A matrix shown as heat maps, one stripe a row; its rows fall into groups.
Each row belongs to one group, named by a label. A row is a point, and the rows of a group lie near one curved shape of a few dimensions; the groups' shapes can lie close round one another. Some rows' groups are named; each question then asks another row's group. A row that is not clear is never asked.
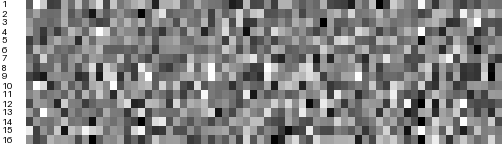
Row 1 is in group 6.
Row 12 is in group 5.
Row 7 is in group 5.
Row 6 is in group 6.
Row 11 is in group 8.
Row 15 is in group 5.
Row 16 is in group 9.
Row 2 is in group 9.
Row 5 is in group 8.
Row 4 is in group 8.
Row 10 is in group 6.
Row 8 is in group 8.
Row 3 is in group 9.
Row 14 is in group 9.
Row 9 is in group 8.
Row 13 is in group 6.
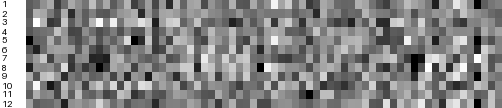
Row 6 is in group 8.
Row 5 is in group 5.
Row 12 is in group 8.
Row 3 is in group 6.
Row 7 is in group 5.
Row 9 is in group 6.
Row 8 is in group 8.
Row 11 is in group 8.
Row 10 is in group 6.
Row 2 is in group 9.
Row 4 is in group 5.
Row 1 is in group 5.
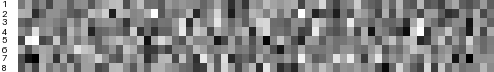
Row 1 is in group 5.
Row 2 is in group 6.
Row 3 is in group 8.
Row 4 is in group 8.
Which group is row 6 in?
5
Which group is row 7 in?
8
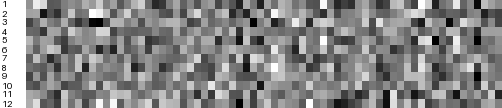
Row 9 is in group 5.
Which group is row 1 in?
6
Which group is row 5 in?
6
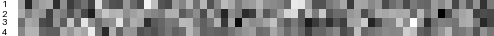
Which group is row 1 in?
6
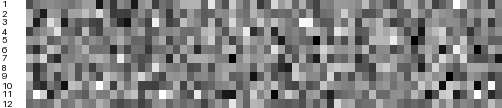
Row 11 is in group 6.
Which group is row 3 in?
6
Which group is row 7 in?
5
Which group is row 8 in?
9
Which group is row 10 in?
8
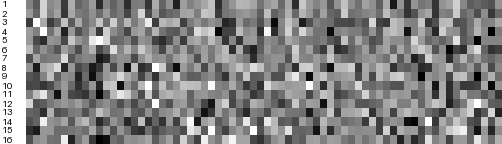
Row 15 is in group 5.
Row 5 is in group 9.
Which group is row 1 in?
6
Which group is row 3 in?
6
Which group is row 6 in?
9
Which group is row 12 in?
9
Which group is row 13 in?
8
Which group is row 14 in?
8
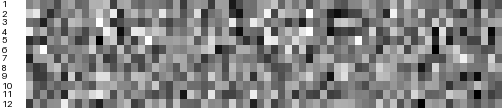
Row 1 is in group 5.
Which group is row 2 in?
6
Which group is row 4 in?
6
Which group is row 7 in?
8
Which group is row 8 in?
9
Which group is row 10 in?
9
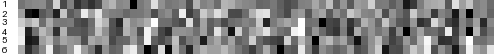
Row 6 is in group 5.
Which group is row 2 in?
8
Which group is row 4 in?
6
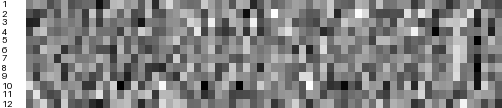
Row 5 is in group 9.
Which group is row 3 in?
5
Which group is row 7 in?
5
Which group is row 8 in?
8
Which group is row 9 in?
6
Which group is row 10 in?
6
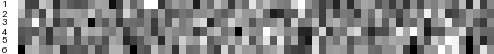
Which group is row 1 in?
6
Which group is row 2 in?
5
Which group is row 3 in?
6
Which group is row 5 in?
5
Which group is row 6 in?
9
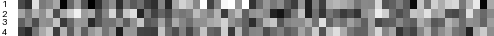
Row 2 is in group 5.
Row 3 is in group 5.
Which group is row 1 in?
5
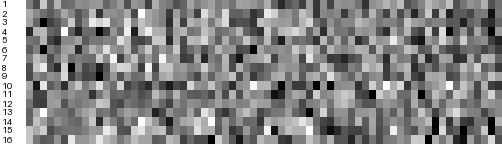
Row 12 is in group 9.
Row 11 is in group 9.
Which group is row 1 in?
5
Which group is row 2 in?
8
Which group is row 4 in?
8
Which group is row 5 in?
5
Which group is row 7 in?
6
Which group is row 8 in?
9
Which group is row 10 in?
5
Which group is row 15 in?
6
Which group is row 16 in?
5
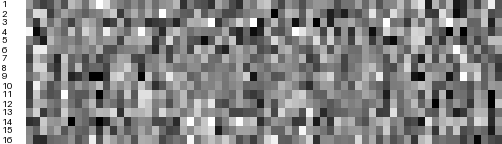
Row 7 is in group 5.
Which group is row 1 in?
5
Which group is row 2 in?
6
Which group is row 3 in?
5
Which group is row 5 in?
5
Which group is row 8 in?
9
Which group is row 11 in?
8
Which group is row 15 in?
6
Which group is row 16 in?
8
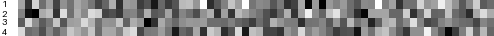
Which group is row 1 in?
5
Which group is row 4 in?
5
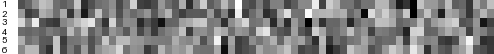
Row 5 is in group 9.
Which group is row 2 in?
9
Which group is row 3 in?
5
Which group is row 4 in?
8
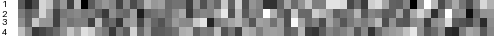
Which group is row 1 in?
9
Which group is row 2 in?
6
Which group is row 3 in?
6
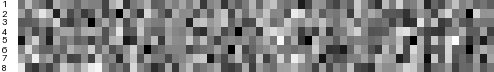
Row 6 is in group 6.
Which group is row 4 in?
8
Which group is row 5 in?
5
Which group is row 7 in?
6
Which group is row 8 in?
9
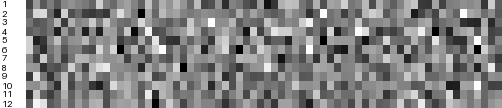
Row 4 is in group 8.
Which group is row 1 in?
8
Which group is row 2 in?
9
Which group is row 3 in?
8
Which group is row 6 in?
6
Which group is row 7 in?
5
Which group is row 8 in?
5
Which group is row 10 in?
9
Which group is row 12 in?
6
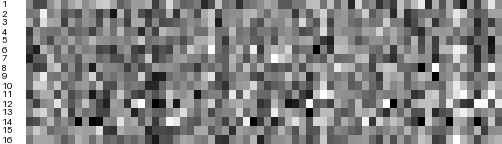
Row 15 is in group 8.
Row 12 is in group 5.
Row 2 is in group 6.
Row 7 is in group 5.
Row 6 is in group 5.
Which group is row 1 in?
5
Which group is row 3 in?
6
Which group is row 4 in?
9
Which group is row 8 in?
9
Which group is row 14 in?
9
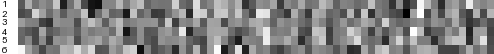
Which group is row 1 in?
5
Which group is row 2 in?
8
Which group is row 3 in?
5
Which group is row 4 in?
8
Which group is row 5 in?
8
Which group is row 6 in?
5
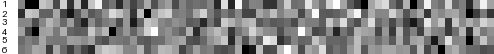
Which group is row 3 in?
9
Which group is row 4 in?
6
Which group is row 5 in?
6
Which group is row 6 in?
9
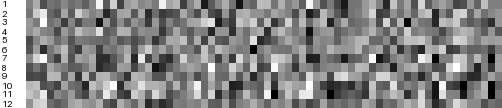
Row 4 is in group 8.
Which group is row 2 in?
8
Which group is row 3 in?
6
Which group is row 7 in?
8
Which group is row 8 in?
5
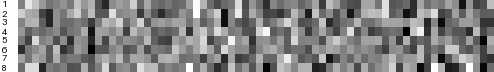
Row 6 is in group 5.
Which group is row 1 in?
8
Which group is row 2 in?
5
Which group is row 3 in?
9
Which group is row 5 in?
6
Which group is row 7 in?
9
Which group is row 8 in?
6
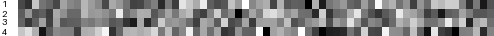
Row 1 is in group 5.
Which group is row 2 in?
8
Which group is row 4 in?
6
